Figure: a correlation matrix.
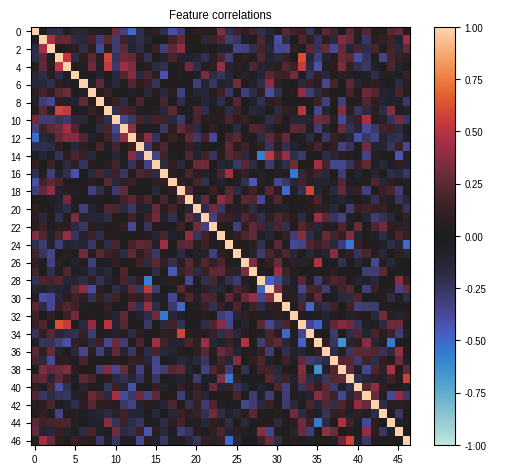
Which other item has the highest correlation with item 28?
45
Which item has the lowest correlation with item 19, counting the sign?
28
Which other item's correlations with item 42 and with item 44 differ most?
41
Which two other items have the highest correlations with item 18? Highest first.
34, 2
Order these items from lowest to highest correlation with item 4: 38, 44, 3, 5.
5, 44, 38, 3
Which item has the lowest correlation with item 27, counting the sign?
17
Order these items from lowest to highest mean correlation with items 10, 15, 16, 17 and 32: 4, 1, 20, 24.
4, 1, 24, 20
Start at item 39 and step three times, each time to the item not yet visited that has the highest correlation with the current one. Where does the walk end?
2
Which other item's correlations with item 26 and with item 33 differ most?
35
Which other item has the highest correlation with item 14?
29
